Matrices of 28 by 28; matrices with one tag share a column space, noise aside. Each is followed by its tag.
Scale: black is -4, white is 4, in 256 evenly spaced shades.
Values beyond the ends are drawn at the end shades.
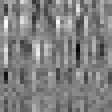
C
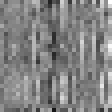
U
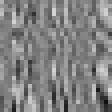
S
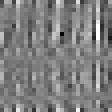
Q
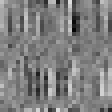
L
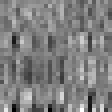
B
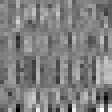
B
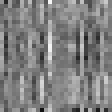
U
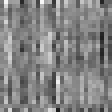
U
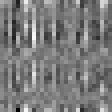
Q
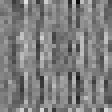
U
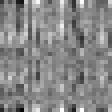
Q
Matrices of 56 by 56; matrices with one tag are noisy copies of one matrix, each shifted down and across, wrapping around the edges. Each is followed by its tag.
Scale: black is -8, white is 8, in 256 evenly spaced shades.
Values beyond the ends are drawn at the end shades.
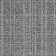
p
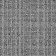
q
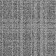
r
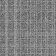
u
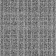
q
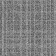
q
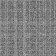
u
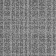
q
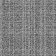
p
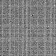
q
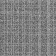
u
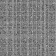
q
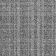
r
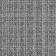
u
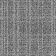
p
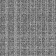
u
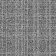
p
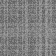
r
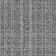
u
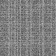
p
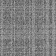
r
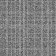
q
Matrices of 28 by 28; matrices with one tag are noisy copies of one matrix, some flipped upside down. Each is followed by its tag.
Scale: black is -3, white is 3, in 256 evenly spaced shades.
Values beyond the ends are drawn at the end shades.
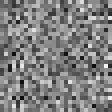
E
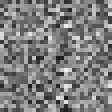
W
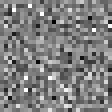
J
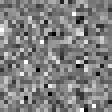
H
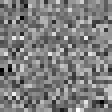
E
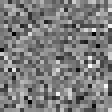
J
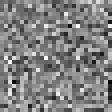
J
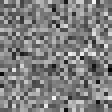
E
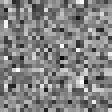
H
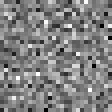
W
